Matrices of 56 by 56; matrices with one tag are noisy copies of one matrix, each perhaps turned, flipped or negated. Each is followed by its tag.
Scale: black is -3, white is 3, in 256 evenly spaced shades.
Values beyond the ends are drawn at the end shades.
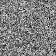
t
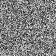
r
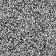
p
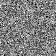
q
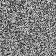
q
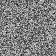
t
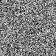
r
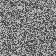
t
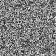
t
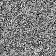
t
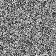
t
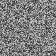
r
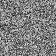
q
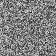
r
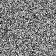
p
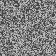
q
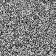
t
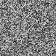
r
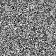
t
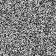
q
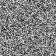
p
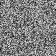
q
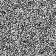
t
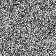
p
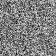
q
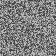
q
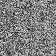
q
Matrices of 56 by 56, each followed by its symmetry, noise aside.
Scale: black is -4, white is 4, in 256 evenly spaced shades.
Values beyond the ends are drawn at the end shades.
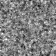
antisymmetric.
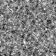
no symmetry.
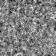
no symmetry.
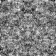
mirrored left to right.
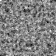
same after a half turn.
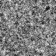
symmetric across the other diagonal.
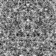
mirrored left to right.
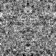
mirrored left to right.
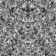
mirrored left to right.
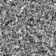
antisymmetric.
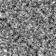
symmetric across the other diagonal.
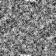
same after a half turn.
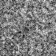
symmetric across the other diagonal.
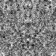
mirrored left to right.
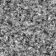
same after a half turn.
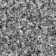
no symmetry.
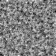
symmetric across the other diagonal.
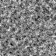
symmetric across the other diagonal.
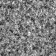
no symmetry.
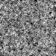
no symmetry.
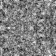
mirrored top to bottom.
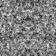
mirrored left to right.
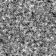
same after a half turn.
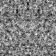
mirrored left to right.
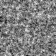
no symmetry.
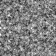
mirrored top to bottom.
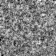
antisymmetric.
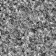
antisymmetric.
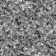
same after a half turn.
